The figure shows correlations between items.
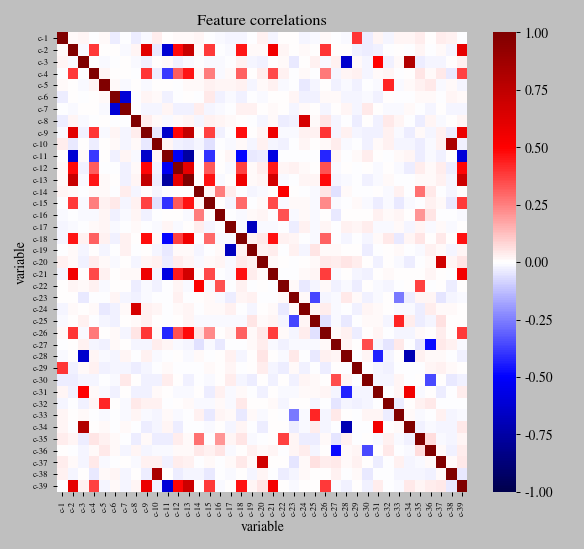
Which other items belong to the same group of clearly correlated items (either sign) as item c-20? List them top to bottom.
c-37
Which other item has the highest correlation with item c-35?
c-22
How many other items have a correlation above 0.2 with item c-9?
9
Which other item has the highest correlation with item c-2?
c-13
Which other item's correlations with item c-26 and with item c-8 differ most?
c-24
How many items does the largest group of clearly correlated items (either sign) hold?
11
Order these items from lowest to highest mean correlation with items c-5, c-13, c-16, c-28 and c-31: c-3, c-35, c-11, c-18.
c-11, c-3, c-35, c-18
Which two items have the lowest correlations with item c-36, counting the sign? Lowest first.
c-27, c-30
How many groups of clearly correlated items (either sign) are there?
12
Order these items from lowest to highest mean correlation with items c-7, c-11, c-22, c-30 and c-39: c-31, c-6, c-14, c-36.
c-6, c-36, c-31, c-14
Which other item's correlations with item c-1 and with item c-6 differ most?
c-7
